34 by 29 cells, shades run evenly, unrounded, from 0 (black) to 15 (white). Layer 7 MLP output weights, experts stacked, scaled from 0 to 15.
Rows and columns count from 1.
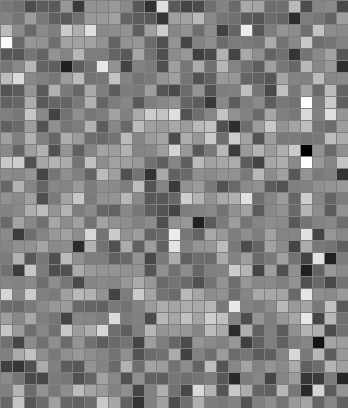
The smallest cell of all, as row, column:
13, 26
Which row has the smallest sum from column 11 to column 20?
32
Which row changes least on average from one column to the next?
24
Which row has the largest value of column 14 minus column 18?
1
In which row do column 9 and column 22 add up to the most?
15
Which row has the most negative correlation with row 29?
22
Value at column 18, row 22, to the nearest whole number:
6
